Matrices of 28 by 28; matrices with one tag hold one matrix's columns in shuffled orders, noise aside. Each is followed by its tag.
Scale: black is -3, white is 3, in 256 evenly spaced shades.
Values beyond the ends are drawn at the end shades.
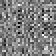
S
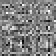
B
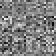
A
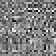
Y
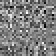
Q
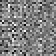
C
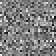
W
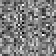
S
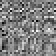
Y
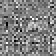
A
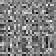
B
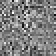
Q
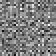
C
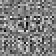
A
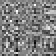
B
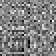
B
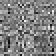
B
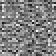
C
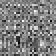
B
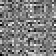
C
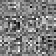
A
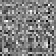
B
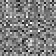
C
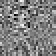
Q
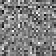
Q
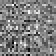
B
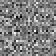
W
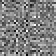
C
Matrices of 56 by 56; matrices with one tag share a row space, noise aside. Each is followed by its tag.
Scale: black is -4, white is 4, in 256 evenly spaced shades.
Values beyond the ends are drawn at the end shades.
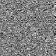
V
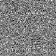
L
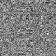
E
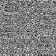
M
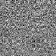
L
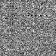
M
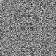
E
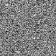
L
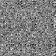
V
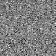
V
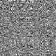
E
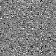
E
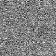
M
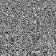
L
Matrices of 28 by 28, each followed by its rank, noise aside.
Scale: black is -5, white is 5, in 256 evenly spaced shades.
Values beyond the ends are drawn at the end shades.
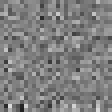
four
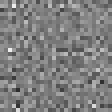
six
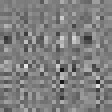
three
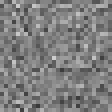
five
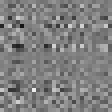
three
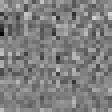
four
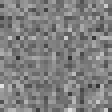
four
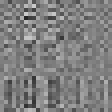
three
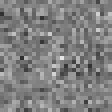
six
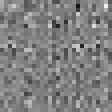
five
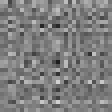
three
